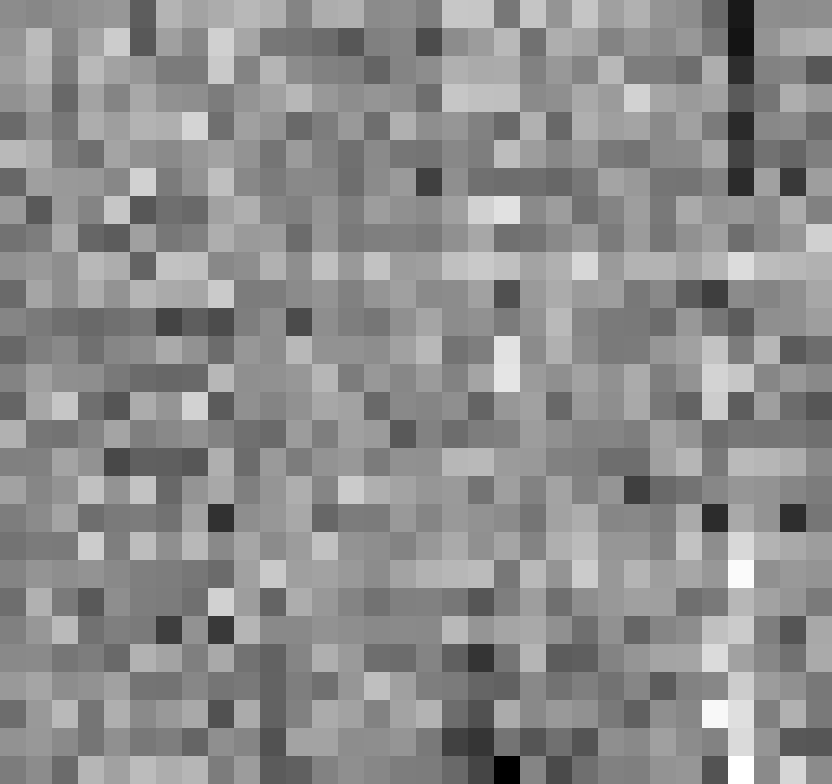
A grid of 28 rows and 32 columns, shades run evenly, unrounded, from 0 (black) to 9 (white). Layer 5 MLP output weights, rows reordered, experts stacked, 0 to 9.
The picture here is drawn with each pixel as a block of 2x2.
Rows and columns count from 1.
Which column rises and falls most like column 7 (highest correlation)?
8
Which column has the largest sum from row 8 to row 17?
20
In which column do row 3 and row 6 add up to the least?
29
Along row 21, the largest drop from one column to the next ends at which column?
30
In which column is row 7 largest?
6
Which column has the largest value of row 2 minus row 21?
9
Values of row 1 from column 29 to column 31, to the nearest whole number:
1 5 5
